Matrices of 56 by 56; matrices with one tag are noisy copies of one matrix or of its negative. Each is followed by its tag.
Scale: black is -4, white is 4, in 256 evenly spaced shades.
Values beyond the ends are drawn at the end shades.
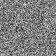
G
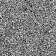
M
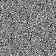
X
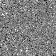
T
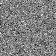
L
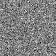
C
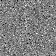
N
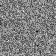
L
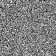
T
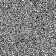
X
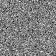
T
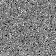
G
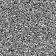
T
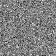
N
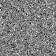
L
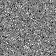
C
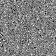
N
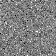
L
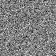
T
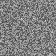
C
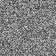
T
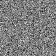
N
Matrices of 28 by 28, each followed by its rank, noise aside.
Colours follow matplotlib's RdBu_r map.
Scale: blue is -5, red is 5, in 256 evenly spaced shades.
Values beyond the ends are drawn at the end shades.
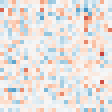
seven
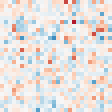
seven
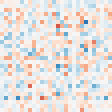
five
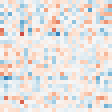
four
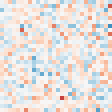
six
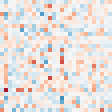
seven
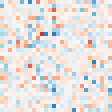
six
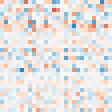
four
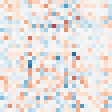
five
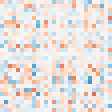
four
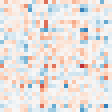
five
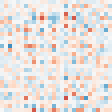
four
